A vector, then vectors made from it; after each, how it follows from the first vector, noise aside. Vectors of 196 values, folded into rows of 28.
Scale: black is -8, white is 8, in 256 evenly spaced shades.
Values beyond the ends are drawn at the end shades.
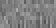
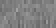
shrunk.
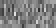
wrapped around, scaled up.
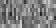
wrapped around, scaled up.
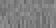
shrunk.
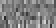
negated, scaled up.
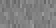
wrapped around, shrunk.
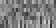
negated, scaled up.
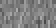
sign-scrambled.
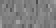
reversed, partly zeroed.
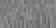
shrunk.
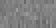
shrunk.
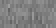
wrapped around, shrunk.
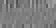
reversed, partly zeroed.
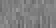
shrunk.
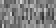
wrapped around, scaled up.
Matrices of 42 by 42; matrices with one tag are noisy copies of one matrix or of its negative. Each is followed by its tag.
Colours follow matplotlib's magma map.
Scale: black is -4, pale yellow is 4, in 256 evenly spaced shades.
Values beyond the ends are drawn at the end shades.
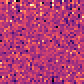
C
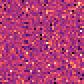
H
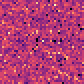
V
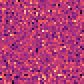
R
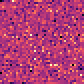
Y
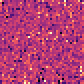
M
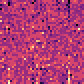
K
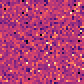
H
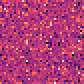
H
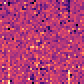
K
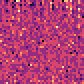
C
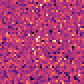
V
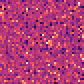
H
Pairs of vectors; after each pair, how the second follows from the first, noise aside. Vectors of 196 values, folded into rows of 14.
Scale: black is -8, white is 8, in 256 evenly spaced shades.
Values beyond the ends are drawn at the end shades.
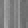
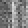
wrapped around, scaled up.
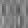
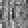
wrapped around, scaled up.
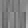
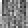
reversed, scaled up.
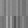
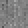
wrapped around, negated, partly zeroed.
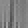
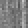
wrapped around, negated.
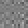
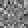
reversed, scaled up.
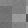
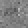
wrapped around, negated, partly zeroed.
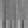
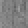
wrapped around, negated, shrunk.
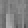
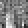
scaled up.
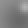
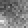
reversed, scaled up.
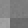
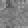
wrapped around, negated, partly zeroed.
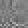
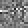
wrapped around, scaled up.
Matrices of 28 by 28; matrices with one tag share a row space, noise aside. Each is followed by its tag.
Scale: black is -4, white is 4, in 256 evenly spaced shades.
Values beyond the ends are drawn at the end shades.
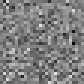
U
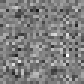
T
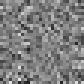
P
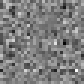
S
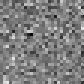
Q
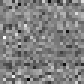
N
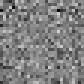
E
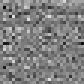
N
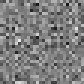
T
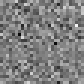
P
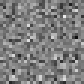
S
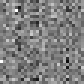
T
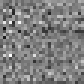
N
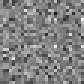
Q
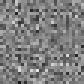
T
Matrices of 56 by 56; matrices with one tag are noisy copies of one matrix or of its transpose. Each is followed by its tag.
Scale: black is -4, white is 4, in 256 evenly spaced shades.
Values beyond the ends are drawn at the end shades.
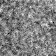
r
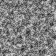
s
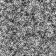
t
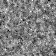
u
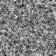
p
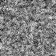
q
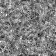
u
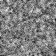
u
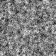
q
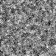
s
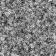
p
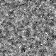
s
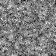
u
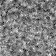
r
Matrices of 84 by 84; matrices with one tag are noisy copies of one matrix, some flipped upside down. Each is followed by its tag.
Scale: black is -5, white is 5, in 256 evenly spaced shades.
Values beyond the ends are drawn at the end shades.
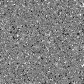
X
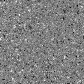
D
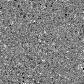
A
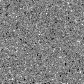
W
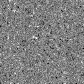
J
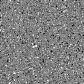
J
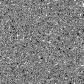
X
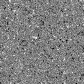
J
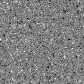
D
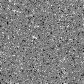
J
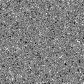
W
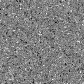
W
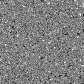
X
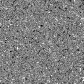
X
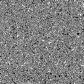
X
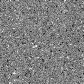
J
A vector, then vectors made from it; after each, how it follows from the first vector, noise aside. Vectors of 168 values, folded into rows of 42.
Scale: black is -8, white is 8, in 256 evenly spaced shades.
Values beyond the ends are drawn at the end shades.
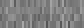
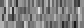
wrapped around, scaled up.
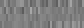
wrapped around, partly zeroed.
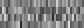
wrapped around, scaled up.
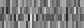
wrapped around, scaled up.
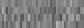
wrapped around.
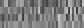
wrapped around, scaled up.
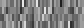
reversed, negated, scaled up.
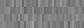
reversed, shrunk.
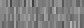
wrapped around.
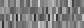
wrapped around, scaled up.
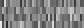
wrapped around, negated, scaled up.
